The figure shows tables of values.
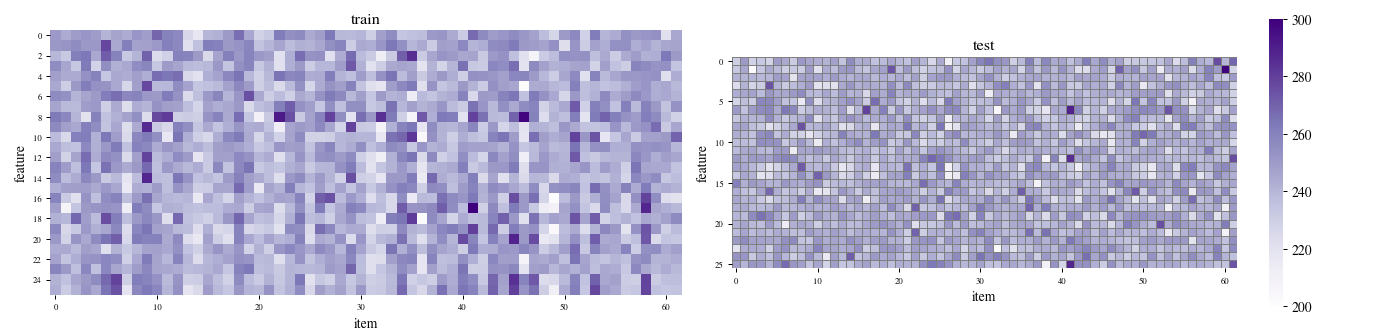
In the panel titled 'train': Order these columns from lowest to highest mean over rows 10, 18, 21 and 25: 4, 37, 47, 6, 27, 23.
27, 4, 23, 37, 6, 47
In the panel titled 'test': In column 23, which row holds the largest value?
15
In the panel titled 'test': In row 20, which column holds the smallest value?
6
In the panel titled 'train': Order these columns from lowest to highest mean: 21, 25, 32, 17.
32, 25, 21, 17
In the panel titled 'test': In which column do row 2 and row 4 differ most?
31
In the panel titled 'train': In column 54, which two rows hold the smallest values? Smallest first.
10, 18
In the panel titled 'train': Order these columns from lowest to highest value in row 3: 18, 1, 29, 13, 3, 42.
42, 13, 1, 18, 3, 29
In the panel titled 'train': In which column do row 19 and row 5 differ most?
46
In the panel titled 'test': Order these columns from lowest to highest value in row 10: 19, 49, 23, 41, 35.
23, 19, 41, 35, 49
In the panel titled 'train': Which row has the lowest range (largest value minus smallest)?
11
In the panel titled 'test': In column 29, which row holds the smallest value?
3
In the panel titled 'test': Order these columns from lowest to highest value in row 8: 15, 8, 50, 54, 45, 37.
54, 50, 15, 45, 37, 8
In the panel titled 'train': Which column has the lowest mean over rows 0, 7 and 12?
14
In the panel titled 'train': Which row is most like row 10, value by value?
18
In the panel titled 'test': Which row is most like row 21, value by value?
18
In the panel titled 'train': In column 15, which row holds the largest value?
1
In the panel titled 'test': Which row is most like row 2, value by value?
11
